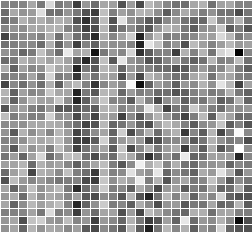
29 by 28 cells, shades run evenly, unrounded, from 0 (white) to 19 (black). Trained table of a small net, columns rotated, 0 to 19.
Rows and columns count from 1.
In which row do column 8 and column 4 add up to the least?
28
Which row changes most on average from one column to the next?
7
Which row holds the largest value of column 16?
11
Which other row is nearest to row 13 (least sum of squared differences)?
26
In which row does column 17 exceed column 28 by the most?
20
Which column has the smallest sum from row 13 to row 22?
12
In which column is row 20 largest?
27
